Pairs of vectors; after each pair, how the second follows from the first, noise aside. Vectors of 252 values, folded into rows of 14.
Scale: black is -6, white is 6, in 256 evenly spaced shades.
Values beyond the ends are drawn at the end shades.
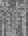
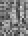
wrapped around, negated, scaled up.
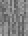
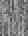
negated.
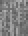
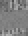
reversed, partly zeroed.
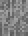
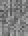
negated.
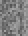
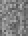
negated.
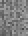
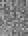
negated.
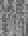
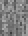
negated.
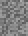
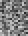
wrapped around, negated, scaled up.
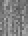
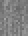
shrunk.
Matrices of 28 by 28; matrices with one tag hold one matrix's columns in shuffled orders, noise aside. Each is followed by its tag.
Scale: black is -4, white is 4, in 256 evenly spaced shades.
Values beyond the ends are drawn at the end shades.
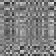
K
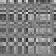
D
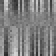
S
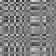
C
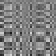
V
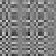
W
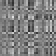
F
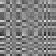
W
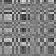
D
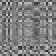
K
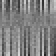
S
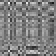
K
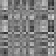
F
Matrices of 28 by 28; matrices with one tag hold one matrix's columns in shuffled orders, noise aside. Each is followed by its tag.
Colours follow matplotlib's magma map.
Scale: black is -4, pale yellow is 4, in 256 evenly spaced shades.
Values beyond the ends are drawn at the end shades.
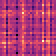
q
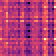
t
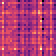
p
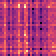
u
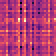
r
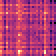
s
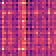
p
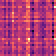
t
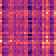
q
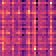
p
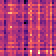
s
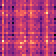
q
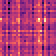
r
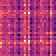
q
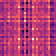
t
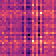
q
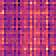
p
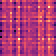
t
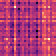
t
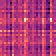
r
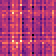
q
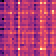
p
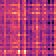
s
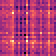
q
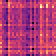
u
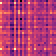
p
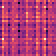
t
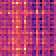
p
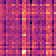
s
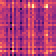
u
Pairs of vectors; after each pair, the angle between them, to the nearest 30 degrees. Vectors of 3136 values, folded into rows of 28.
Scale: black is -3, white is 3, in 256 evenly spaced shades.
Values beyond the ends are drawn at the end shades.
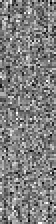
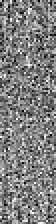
30 degrees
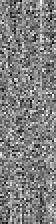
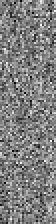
30 degrees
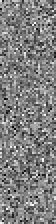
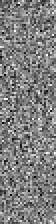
120 degrees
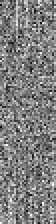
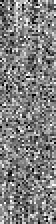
60 degrees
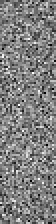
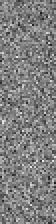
60 degrees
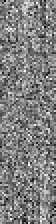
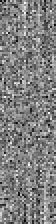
60 degrees
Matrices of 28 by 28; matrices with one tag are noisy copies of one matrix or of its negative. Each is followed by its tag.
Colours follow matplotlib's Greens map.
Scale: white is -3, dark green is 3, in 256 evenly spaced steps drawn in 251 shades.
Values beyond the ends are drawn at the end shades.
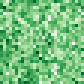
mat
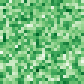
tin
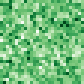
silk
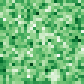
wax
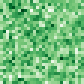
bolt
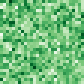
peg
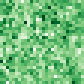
silk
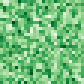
mat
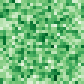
wax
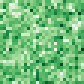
bolt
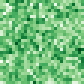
silk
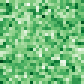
silk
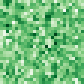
mat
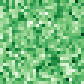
tin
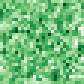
wax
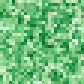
wax
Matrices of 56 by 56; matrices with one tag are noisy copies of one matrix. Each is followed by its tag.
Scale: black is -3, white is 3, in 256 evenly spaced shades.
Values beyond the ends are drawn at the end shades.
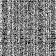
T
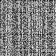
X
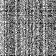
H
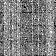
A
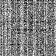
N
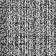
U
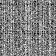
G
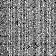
U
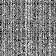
G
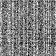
T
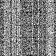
A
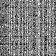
U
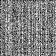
X
